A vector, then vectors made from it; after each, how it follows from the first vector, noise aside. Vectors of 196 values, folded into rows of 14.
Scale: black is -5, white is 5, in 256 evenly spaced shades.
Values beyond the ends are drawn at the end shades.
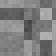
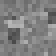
wrapped around, partly zeroed.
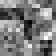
scaled up.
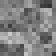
wrapped around, negated.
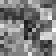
scaled up.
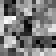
reversed, scaled up.
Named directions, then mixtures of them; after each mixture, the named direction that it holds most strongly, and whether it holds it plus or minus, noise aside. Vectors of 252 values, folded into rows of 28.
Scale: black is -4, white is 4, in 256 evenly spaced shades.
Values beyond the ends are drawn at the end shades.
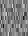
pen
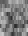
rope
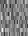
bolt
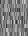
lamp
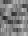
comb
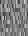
lamp, plus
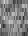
comb, minus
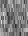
rope, plus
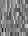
bolt, minus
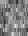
rope, minus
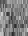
rope, plus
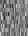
bolt, plus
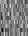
bolt, minus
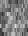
rope, minus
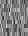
lamp, minus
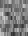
rope, plus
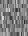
lamp, plus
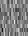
bolt, minus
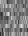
bolt, minus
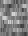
comb, minus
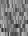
rope, plus
